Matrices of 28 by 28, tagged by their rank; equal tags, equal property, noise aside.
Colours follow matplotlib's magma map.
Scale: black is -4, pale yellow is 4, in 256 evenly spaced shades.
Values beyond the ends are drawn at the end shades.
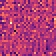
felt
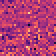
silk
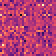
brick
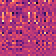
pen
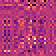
pen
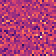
silk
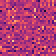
silk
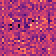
silk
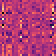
pen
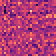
silk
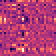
pen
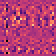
pen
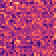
felt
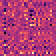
brick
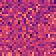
silk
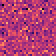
silk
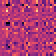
pen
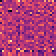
brick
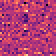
silk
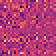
brick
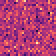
felt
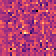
silk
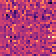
silk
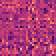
silk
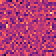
felt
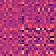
pen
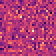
felt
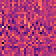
silk
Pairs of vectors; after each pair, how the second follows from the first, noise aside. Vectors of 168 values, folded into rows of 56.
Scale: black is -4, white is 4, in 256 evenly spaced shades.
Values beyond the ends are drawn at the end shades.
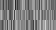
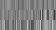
reversed, negated, partly zeroed.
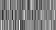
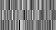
negated.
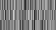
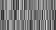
wrapped around, negated.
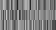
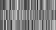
negated.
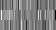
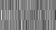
shrunk.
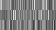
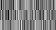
wrapped around, negated.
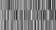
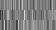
reversed, partly zeroed.
